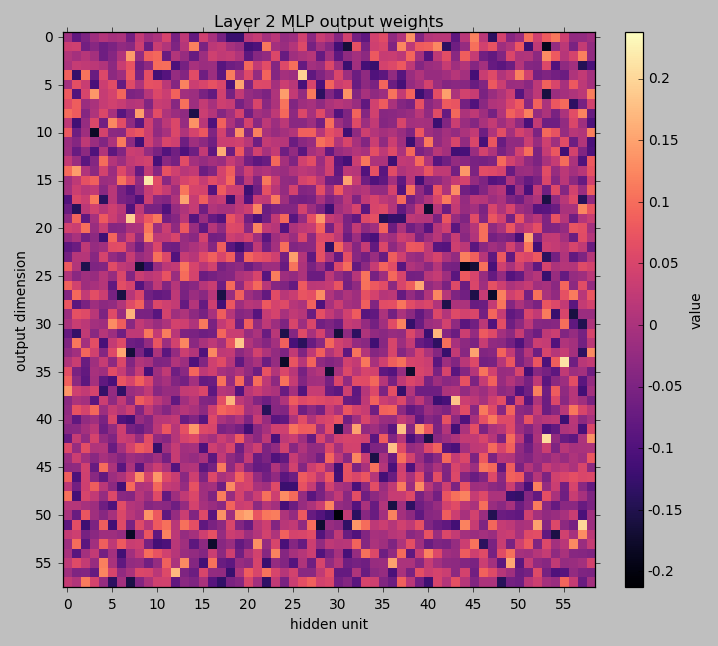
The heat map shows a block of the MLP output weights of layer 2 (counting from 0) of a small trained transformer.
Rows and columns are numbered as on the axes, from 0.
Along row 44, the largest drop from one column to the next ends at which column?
34
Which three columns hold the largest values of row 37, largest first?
0, 52, 54
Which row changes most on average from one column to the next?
51
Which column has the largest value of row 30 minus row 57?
5
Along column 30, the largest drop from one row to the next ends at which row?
41
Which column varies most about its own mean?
53
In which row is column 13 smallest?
12
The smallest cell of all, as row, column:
50, 30
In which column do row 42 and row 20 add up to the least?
40
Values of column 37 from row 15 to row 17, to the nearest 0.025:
-0.075 -0.1 0.1
